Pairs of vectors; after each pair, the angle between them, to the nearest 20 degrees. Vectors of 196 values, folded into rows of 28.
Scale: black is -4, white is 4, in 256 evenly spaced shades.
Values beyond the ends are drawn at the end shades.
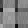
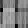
20 degrees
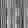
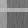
100 degrees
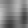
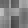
60 degrees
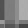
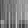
40 degrees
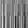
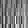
140 degrees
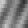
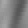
60 degrees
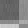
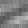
80 degrees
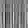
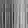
120 degrees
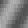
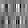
100 degrees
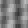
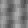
160 degrees
